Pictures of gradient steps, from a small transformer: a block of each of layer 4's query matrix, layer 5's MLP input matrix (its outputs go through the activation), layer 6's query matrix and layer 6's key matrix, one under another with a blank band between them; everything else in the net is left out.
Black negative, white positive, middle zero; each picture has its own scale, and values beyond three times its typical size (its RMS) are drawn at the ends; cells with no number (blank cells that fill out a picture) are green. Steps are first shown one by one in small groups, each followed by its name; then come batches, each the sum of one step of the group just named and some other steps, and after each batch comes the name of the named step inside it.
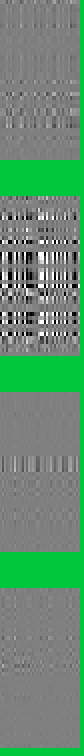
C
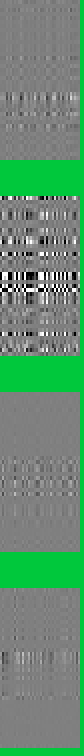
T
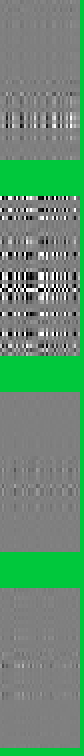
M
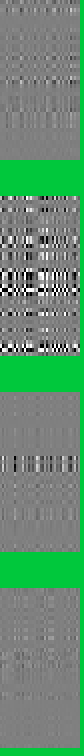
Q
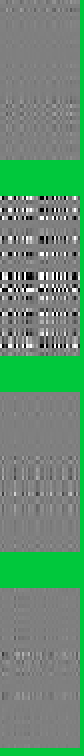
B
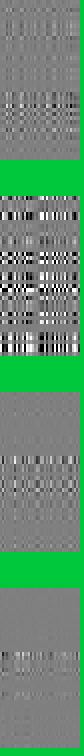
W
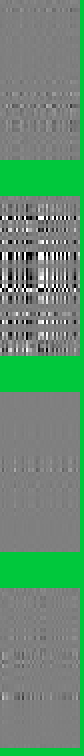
C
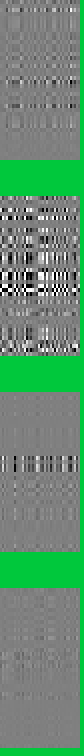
Q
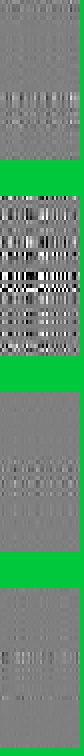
T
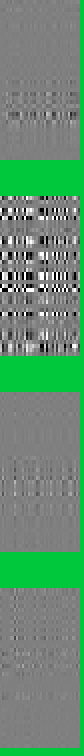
B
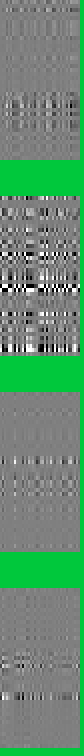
W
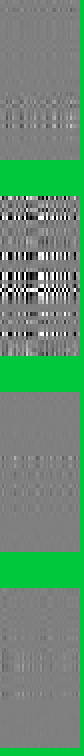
M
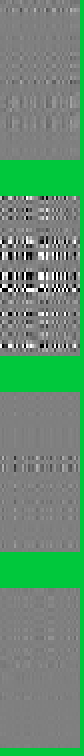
Q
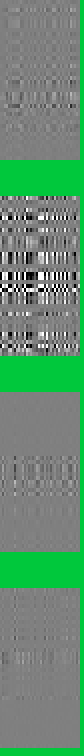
T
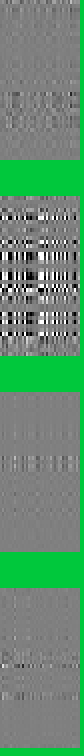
C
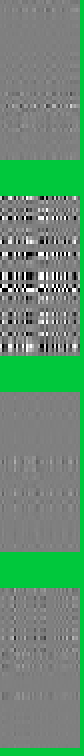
B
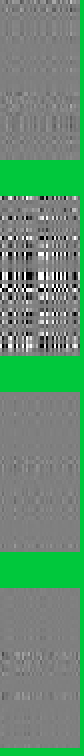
B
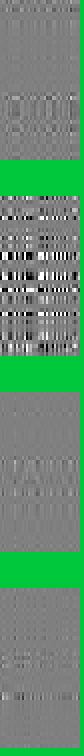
B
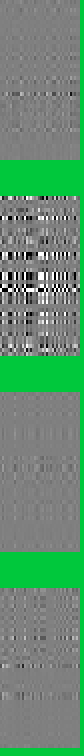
Q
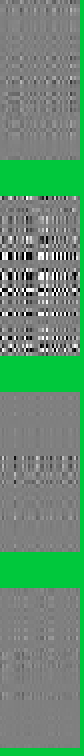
Q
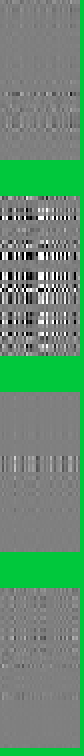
C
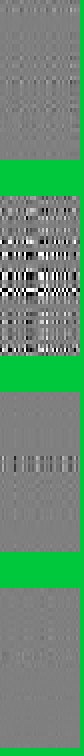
Q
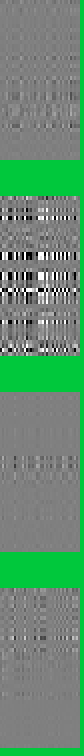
Q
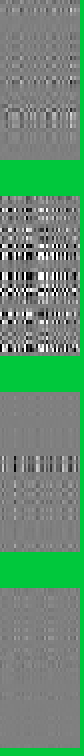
Q
